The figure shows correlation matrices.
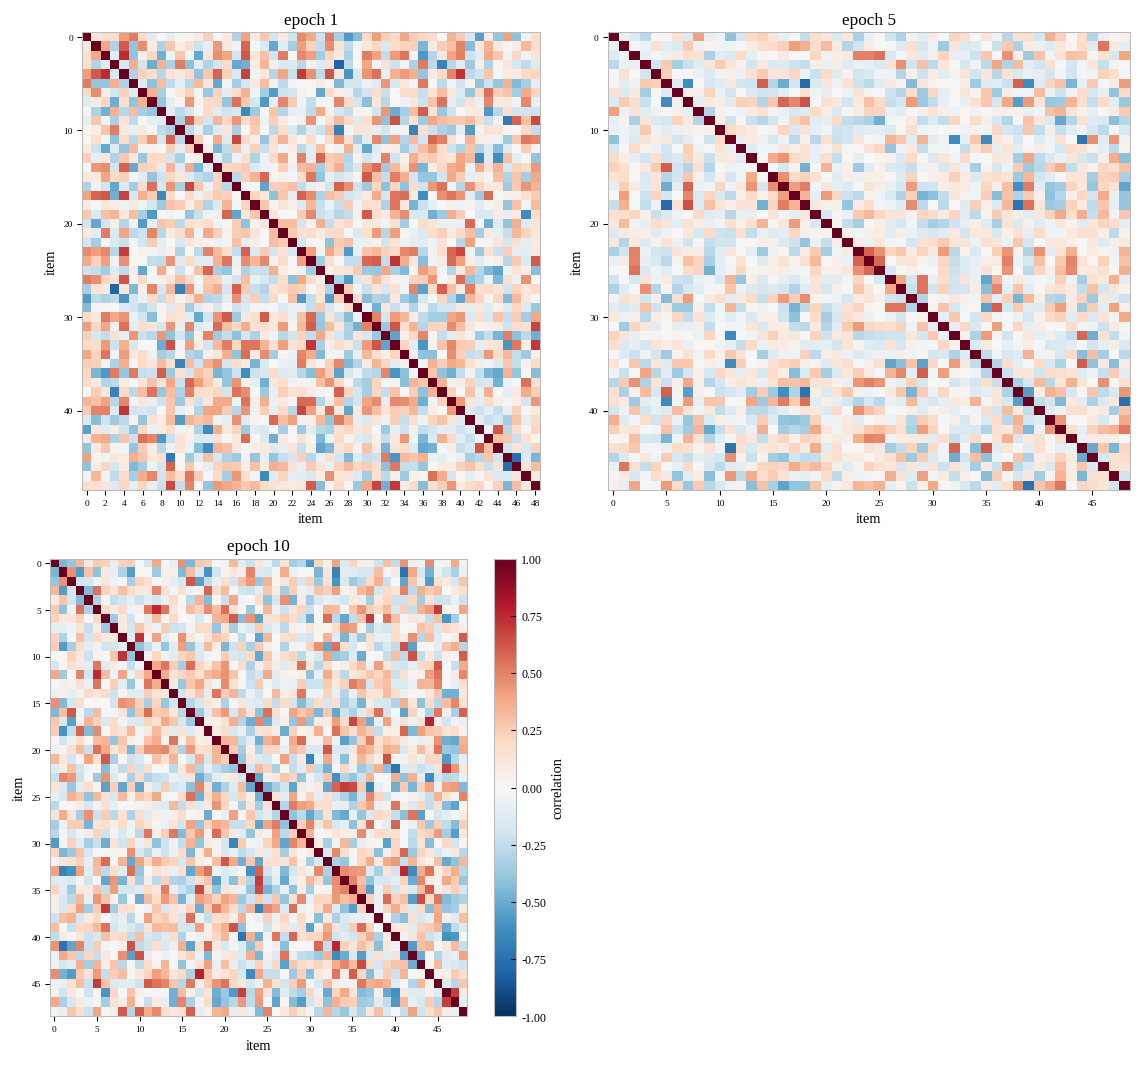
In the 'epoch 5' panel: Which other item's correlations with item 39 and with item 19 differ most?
48
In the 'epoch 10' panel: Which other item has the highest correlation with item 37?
6
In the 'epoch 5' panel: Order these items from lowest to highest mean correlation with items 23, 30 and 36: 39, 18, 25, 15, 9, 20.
20, 9, 39, 18, 15, 25
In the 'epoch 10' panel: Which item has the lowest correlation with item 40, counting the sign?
22
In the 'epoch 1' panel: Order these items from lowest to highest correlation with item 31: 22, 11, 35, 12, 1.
12, 22, 1, 35, 11
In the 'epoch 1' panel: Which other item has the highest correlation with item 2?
4
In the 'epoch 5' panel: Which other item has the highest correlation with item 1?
46
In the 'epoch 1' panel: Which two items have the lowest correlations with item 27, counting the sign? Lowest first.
3, 10
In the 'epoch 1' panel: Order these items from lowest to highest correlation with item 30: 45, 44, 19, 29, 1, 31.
45, 29, 1, 44, 31, 19
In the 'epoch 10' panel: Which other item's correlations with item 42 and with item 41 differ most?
33
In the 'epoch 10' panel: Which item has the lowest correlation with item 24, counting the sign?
37
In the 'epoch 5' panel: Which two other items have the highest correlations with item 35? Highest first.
44, 32
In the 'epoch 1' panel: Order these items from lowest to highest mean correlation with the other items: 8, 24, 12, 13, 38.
8, 12, 13, 38, 24
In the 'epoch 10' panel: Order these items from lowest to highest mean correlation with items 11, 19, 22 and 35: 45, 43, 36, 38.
43, 36, 38, 45
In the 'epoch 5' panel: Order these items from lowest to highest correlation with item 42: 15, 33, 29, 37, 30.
33, 15, 37, 30, 29
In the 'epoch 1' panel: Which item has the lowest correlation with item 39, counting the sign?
36
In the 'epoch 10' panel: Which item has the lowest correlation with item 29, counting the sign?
47
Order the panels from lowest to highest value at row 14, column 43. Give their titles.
epoch 5, epoch 10, epoch 1
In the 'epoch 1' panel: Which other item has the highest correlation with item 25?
13
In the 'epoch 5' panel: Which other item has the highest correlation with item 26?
29
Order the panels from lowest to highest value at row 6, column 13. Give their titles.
epoch 1, epoch 5, epoch 10
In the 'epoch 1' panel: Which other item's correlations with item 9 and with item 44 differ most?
37
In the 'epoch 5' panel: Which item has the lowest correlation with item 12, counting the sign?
26
